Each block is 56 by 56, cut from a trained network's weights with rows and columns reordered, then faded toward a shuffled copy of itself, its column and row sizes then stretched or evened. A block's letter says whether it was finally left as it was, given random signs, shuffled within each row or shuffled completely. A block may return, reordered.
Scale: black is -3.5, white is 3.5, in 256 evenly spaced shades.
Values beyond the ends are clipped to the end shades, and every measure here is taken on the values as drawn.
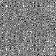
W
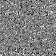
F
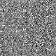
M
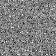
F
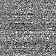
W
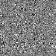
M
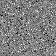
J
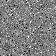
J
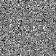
M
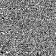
M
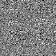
M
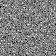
J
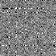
W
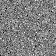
J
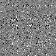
M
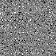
M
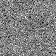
J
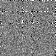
M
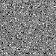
F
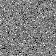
J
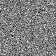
J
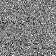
F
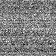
F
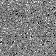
J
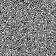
J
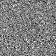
F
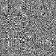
W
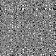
W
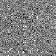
W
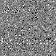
M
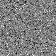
J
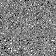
F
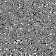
F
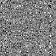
W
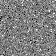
J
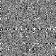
W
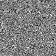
F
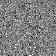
M
